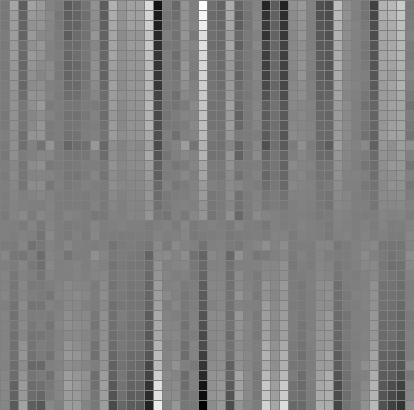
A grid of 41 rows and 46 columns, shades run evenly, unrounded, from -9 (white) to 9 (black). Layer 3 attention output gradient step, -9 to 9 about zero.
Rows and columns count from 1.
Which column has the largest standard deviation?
23
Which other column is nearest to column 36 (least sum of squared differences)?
37
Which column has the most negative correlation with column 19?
29
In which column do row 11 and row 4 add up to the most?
18
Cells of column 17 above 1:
16
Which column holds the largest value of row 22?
27
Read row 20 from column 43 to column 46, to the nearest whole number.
-1 -1 -1 0
